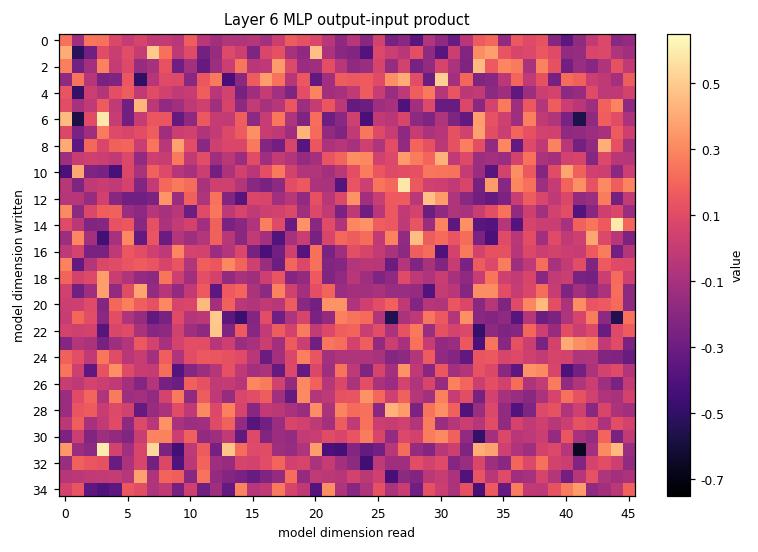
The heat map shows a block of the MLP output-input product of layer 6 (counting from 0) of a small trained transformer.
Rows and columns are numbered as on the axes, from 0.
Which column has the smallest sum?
1
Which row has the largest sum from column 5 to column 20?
17
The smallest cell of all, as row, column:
31, 41
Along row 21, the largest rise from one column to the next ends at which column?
45
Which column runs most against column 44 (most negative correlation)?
29
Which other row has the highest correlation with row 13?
6
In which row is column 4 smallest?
10
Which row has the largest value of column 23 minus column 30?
16
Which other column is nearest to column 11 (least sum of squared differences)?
2
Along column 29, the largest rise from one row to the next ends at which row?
4
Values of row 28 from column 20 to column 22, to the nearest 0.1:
0.3 -0.1 0.3
